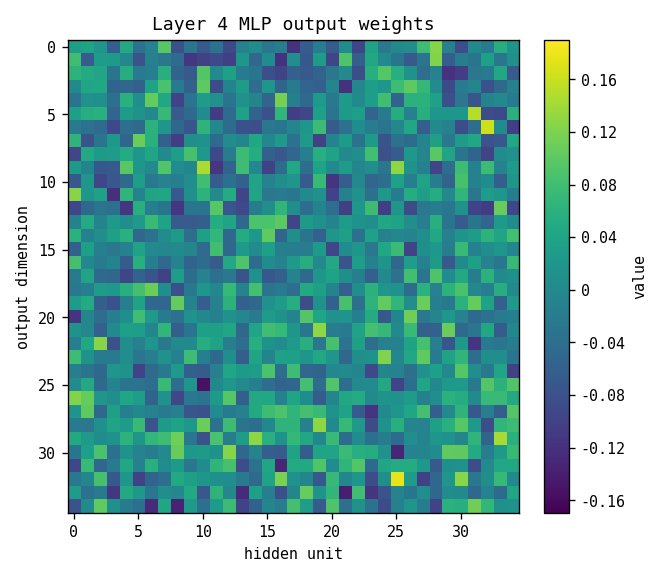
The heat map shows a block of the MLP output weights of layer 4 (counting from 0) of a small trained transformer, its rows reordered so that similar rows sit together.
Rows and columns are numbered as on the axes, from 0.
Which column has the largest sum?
30
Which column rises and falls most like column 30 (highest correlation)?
17
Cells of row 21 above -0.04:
28
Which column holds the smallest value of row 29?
10
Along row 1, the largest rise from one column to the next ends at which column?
21
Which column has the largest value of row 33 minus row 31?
0
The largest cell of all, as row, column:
32, 25
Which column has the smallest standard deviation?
22
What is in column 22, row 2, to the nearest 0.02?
-0.08
